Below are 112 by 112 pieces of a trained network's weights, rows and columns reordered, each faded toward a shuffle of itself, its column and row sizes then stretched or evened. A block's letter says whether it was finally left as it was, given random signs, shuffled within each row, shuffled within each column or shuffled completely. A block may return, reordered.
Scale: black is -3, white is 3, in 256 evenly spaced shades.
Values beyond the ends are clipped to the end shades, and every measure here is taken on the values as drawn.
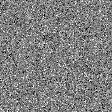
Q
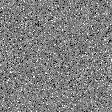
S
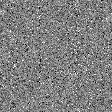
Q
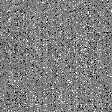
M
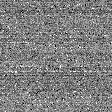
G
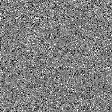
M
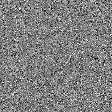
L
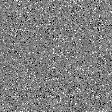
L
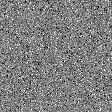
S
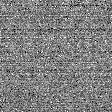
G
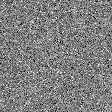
S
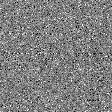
G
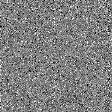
L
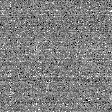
M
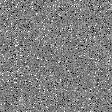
M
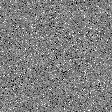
S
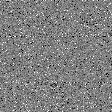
G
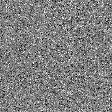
Q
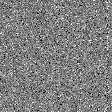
Q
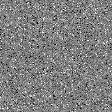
L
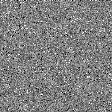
L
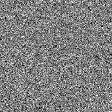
M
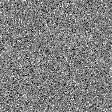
Q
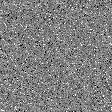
S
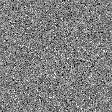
Q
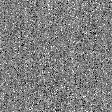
Q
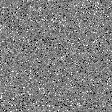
G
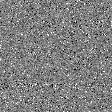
G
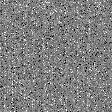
Q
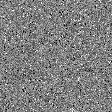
Q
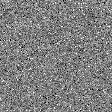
G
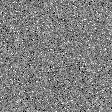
S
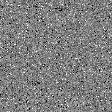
L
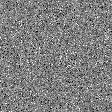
S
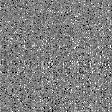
M
